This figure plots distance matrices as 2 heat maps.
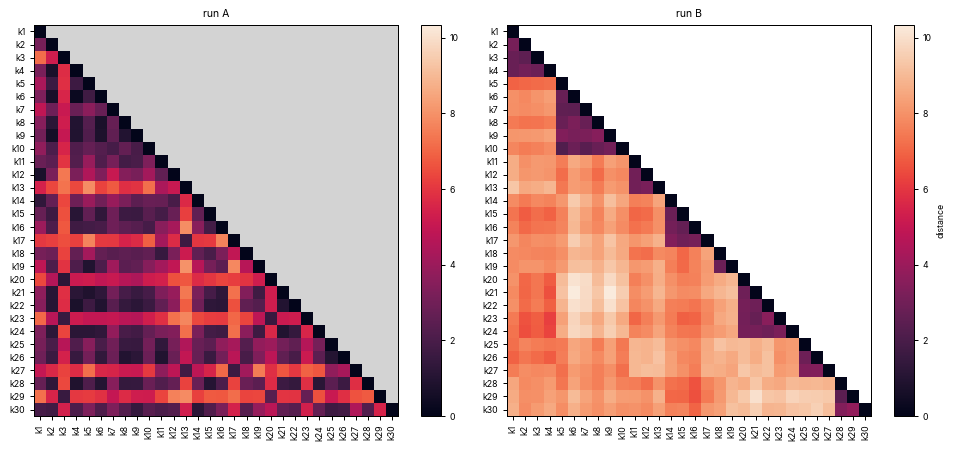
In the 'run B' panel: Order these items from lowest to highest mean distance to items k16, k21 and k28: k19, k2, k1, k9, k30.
k30, k2, k1, k19, k9
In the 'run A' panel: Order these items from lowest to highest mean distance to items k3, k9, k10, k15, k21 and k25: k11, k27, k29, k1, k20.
k11, k1, k20, k29, k27
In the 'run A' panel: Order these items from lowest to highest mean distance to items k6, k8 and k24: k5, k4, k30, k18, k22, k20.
k4, k22, k5, k30, k18, k20
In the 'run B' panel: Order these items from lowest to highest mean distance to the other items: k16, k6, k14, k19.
k16, k14, k6, k19
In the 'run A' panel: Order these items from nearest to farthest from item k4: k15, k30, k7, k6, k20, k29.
k6, k15, k30, k7, k20, k29
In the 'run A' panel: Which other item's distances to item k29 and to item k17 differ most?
k13
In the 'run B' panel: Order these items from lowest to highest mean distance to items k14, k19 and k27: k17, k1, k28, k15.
k15, k17, k1, k28
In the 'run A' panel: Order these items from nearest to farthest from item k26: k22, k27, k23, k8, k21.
k8, k22, k21, k27, k23
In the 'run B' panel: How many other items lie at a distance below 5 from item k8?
5
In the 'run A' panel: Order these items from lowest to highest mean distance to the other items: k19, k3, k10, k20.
k10, k19, k20, k3
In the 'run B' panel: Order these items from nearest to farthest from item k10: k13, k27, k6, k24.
k6, k27, k13, k24
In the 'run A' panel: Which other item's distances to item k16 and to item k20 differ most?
k3
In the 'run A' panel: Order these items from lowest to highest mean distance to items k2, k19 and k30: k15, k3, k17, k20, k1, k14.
k15, k14, k1, k20, k3, k17
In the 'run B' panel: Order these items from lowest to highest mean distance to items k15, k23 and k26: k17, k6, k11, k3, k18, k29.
k17, k3, k11, k18, k29, k6
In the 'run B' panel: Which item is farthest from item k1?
k13
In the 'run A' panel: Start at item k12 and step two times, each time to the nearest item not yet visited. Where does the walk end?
k14
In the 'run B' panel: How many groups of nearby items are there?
8
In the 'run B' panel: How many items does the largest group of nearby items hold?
6
